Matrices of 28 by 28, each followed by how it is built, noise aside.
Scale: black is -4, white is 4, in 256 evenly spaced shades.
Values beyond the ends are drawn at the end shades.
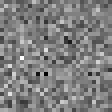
low rank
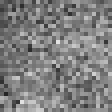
smooth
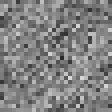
Hankel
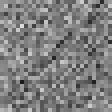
Hankel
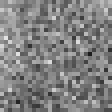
smooth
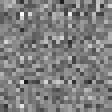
low rank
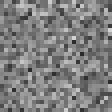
repeating rows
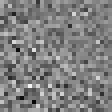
lower triangular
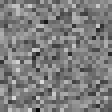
repeating rows
